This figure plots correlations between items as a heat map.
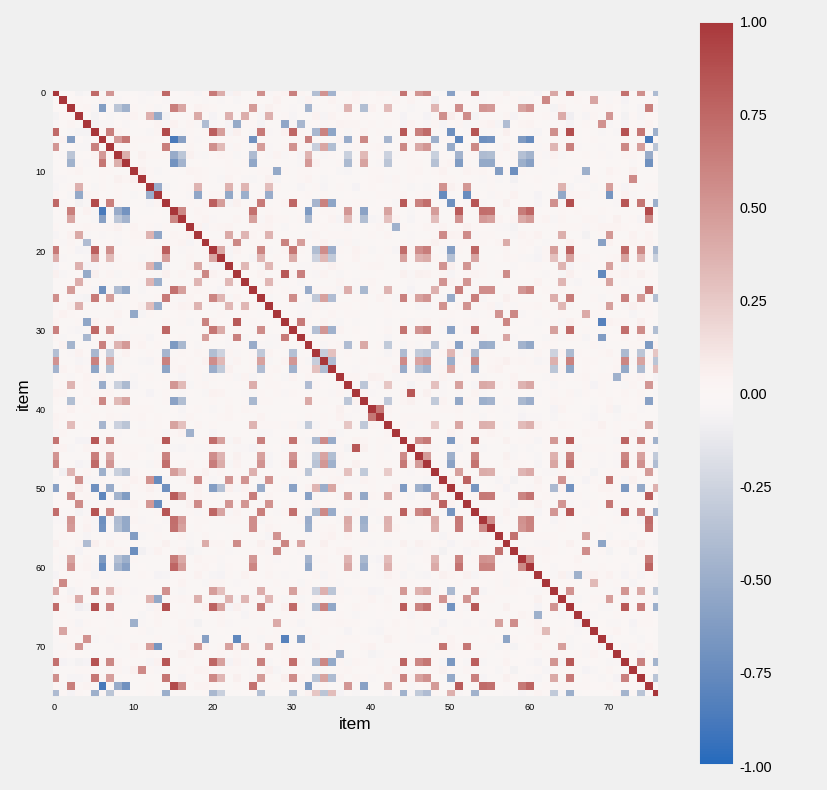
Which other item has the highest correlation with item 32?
6
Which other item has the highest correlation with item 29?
23
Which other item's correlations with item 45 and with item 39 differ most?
38
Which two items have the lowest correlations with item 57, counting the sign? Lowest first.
69, 4
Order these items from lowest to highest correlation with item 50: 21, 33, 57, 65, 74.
65, 74, 21, 57, 33
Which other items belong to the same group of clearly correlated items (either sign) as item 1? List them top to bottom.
62, 68
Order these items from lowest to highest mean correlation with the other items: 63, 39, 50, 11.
50, 39, 11, 63
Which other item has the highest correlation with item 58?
56
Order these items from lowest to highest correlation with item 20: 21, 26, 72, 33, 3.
33, 3, 21, 26, 72
